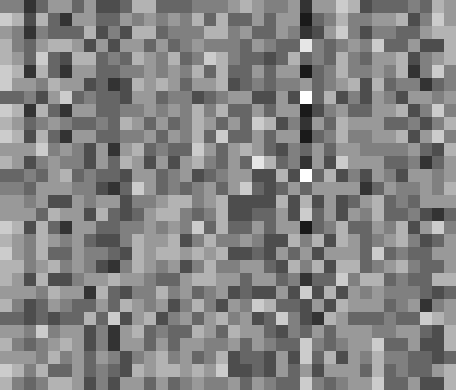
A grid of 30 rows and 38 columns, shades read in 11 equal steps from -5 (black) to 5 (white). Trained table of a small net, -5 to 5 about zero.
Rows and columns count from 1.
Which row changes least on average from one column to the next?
1
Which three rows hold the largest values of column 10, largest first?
25, 22, 16
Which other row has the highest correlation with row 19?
21
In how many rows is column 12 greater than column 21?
24
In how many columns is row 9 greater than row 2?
1
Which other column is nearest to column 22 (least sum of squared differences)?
11
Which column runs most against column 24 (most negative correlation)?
27
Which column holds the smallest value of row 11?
26
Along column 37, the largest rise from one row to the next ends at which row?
18
